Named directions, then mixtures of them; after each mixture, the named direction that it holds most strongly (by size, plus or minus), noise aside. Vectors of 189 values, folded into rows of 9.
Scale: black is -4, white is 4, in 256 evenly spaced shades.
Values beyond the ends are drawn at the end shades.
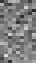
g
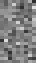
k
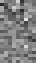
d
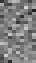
g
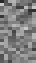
g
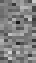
k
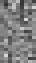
k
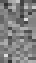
g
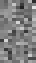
k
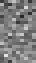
g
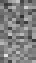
g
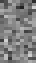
k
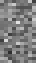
k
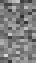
g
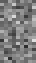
k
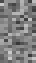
k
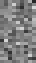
k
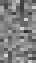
k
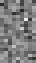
d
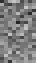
g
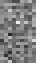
g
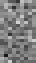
g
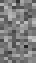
d
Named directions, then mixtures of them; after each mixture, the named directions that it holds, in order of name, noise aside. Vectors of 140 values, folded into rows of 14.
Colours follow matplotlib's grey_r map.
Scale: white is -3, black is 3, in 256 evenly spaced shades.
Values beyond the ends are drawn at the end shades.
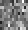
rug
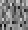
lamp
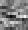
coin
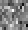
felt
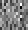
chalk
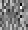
chalk.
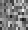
chalk, coin, rug.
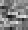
coin.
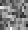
coin, felt, rug.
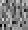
lamp.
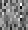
chalk.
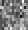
chalk, coin, rug.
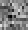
coin, felt, lamp.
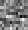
chalk, coin.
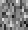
coin, felt, lamp.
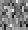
felt, lamp.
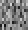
lamp.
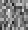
chalk, lamp, rug.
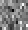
felt.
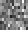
coin, lamp, rug.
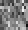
felt, rug.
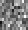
coin, lamp, rug.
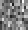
coin, lamp, rug.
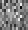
chalk.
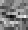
coin.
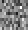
chalk, coin, lamp.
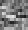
coin.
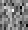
chalk, felt, lamp.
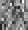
lamp, rug.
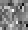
felt.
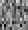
lamp.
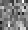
rug.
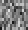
chalk, lamp, rug.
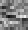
coin.
